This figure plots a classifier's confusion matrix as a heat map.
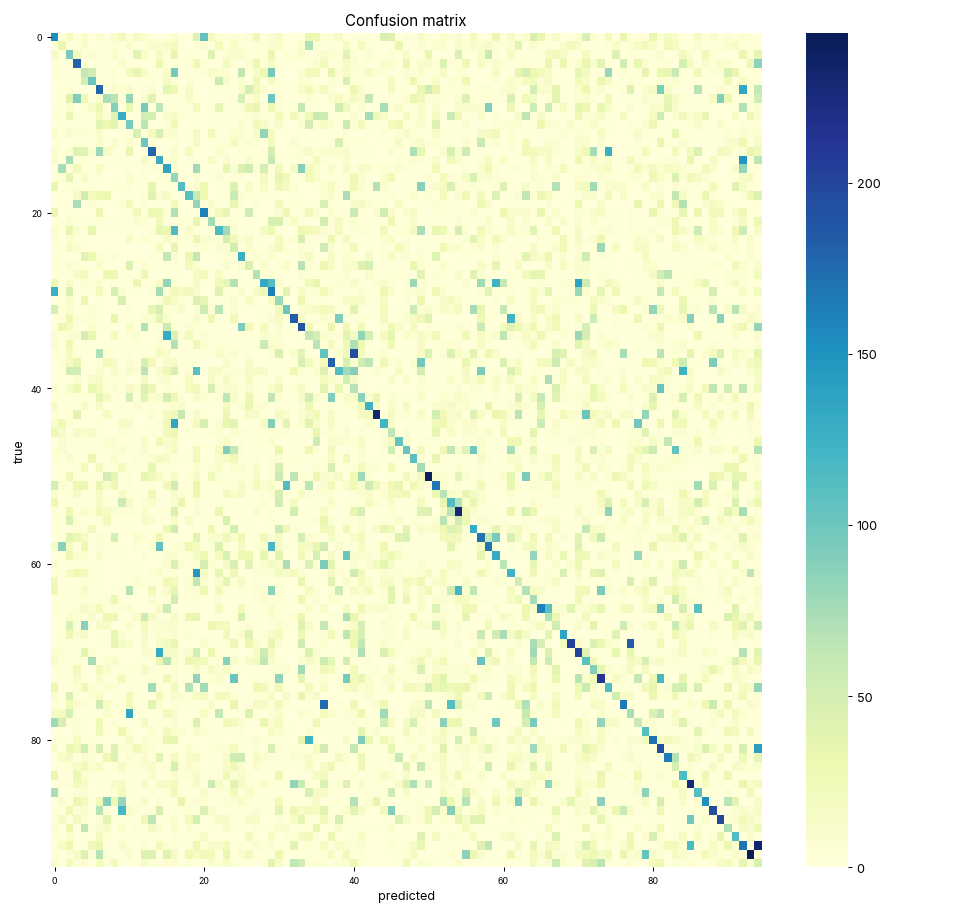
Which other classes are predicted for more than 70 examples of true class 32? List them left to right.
38, 61, 85, 89
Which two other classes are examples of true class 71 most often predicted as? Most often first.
57, 23
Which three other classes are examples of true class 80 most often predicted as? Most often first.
34, 41, 54
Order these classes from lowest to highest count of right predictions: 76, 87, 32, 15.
15, 87, 76, 32
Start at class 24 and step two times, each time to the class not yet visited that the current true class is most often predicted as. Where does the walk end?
81
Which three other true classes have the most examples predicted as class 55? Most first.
93, 87, 13
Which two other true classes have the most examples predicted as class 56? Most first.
47, 31
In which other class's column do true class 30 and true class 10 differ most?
12
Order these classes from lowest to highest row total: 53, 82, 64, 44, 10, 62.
64, 62, 10, 53, 82, 44
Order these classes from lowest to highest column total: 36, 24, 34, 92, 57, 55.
55, 24, 34, 57, 36, 92
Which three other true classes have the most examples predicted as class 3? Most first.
7, 19, 38
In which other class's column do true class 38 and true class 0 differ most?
84
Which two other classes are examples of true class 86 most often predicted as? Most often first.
79, 0
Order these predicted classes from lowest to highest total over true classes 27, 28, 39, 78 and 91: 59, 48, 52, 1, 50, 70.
50, 1, 52, 48, 70, 59
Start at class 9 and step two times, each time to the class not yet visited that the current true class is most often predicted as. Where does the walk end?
65
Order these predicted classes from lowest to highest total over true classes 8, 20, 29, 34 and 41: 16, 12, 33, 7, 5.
7, 5, 33, 12, 16
